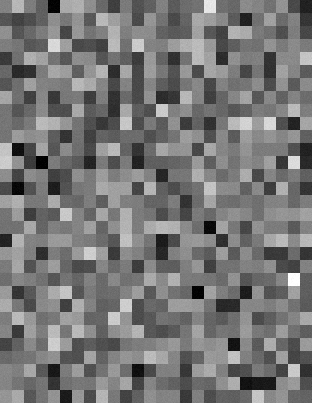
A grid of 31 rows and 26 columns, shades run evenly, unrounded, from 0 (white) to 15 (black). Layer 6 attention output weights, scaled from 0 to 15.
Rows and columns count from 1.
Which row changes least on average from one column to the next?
16
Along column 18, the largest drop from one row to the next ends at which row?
19
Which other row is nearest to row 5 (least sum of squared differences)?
7
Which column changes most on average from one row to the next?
5
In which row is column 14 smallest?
9
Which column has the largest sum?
12
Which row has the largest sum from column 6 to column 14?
13
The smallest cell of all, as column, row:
25, 22
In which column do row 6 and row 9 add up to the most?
10
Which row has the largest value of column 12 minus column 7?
29
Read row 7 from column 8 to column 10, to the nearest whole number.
5 7 11
